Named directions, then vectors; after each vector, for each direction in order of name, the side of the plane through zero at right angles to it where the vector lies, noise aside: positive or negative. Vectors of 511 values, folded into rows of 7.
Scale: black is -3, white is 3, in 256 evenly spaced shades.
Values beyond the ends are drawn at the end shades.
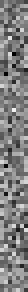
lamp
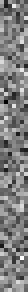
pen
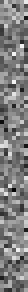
negative, negative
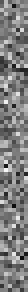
positive, negative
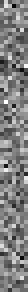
positive, negative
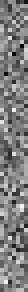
positive, positive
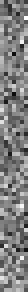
positive, positive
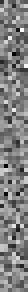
positive, negative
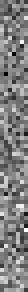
positive, positive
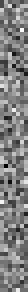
positive, negative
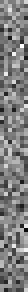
negative, negative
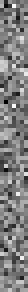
negative, positive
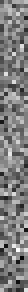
negative, negative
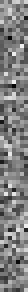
negative, negative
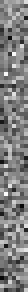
negative, negative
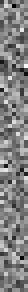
positive, negative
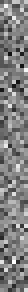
negative, negative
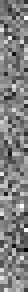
positive, positive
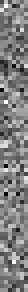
positive, negative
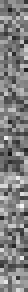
positive, positive
